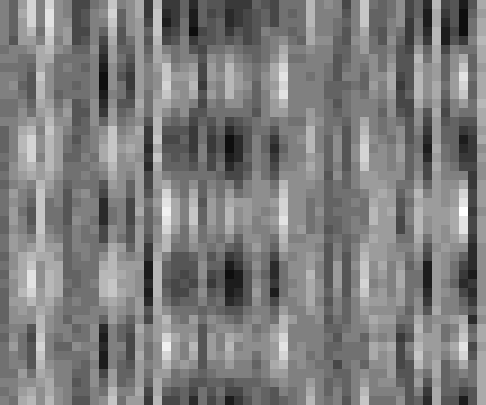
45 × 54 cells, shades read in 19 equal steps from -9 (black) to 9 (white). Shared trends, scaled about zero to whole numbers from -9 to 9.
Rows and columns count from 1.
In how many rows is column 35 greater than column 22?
25
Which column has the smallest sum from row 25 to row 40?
53
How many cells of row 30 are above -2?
36
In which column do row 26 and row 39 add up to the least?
12
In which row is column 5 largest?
39
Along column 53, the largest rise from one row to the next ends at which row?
37
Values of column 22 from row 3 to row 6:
-7 -8 -5 -3
